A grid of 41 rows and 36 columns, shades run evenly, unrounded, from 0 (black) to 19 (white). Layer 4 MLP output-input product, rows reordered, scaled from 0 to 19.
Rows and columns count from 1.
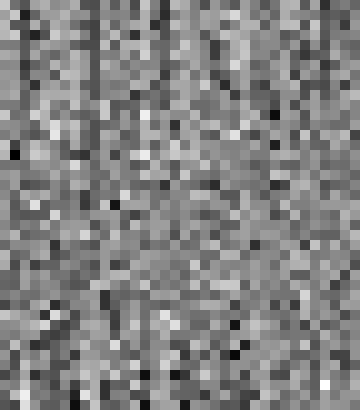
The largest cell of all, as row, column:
39, 33
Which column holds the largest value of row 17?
8
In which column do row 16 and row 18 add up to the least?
2
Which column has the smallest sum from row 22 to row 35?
6
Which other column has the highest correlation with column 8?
19
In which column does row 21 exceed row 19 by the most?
4
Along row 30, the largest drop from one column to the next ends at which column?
11
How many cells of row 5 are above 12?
8
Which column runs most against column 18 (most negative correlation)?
12
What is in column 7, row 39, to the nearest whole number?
10
